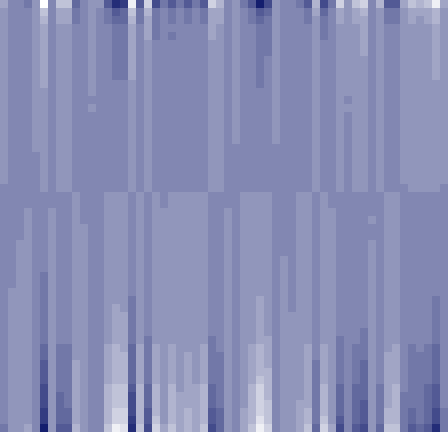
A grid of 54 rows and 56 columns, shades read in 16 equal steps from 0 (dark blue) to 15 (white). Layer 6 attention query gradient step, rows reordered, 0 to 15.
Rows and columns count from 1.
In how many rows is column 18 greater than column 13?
30
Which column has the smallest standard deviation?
13
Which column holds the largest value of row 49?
33
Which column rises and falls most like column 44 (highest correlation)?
12
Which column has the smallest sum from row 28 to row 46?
6
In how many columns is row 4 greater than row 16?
8
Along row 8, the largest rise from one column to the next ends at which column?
17
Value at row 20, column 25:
7
